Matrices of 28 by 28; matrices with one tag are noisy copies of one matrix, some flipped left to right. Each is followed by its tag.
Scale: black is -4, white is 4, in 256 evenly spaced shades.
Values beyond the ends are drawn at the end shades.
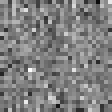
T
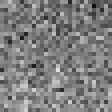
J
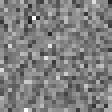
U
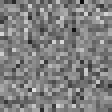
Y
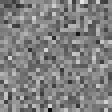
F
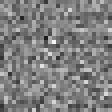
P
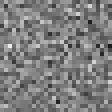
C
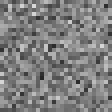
C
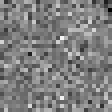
F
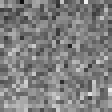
J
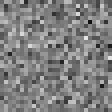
C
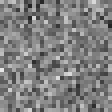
U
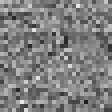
P
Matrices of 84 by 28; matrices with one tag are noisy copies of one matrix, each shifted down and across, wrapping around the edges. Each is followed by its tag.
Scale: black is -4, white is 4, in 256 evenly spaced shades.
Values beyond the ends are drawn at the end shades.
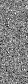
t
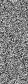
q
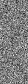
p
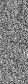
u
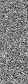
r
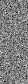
q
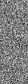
t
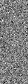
u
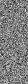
p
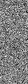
r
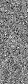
u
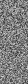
q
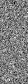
q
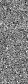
t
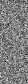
u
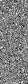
t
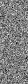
u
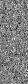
u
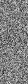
q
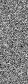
q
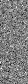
r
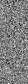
t
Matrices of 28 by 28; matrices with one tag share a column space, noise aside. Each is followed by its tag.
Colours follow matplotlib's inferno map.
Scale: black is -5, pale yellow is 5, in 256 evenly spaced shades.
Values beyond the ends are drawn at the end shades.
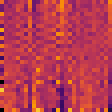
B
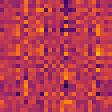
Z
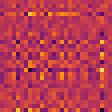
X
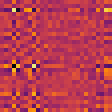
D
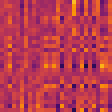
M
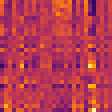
M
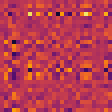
X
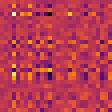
X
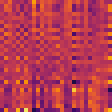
B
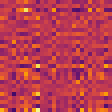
D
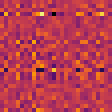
X
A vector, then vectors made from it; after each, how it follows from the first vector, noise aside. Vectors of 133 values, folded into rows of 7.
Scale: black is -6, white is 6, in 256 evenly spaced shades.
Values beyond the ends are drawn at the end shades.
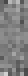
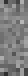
sign-scrambled.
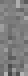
reversed, negated, partly zeroed.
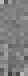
reversed, negated, partly zeroed.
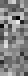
wrapped around, negated, scaled up.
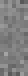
reversed, negated, shrunk.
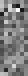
wrapped around, negated, scaled up.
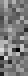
wrapped around, negated, scaled up.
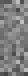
sign-scrambled.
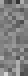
sign-scrambled.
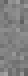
shrunk.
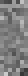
sign-scrambled.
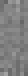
shrunk.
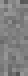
reversed, negated, shrunk.
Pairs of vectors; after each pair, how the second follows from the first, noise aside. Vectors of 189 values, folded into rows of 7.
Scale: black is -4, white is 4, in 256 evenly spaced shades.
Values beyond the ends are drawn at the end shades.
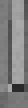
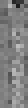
wrapped around, partly zeroed.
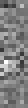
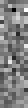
shuffled.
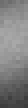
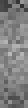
wrapped around, partly zeroed.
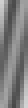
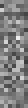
shuffled.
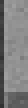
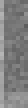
negated, shrunk.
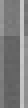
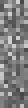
shuffled.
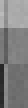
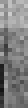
copied.
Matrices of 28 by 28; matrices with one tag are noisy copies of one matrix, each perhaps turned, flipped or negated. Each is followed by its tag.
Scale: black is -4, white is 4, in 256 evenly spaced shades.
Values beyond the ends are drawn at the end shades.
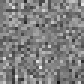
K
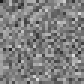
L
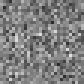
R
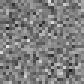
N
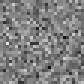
L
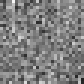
K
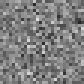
L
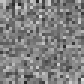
K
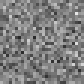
L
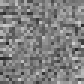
K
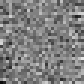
K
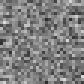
K
